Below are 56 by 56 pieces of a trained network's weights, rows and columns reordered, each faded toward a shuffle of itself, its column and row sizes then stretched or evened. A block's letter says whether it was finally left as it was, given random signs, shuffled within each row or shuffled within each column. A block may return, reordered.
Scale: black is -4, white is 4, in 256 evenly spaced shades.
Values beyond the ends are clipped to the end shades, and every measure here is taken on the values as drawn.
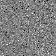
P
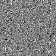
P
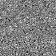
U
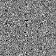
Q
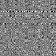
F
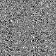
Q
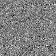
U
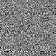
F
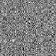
F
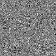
Q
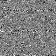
U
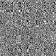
F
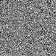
P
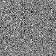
Q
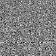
Q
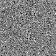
P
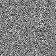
P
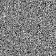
P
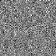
F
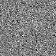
Q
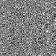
F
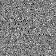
U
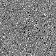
P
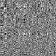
F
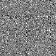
Q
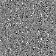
P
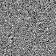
P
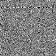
Q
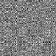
F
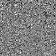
Q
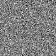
P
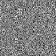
F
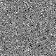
P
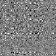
F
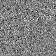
U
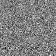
U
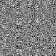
F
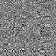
F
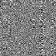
F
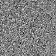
P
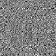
F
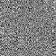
F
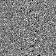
P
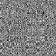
F
